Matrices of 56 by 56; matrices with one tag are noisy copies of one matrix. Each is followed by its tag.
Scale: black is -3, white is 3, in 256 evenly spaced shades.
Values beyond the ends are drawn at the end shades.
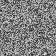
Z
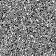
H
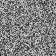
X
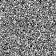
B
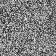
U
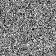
U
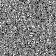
H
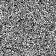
B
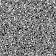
H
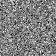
H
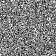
H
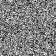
Z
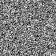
H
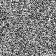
H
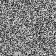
Z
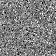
H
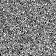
U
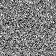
B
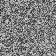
U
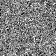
U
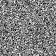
Z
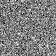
U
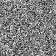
X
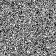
Z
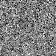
B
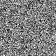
U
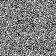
B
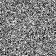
Z
